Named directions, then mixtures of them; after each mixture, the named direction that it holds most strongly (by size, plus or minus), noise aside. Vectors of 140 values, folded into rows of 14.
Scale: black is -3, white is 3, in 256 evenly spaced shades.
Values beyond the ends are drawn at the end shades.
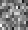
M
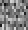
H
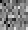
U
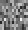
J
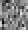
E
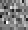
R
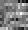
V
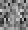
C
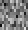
H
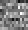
V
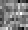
V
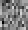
E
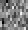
E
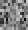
C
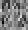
E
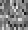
H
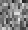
M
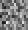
R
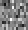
H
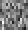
E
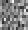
E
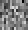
R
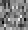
C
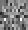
J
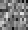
C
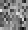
C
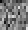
U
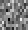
J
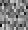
H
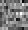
V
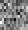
U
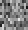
H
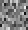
H
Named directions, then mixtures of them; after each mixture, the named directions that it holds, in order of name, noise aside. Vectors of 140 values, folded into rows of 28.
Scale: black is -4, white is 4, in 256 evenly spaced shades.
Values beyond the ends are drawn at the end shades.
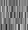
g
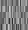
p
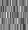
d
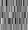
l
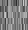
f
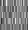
l.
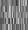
f, p.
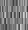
f, g.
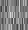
f, g, p.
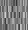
f, g.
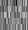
d, f, g.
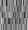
l.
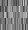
f.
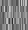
f, p.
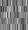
d, f.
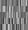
p.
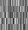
d, f, l.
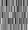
l.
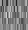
d, f, l.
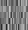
g, p.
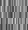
f, g, l.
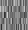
f, p.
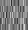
d, f.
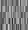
p.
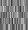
d, p.
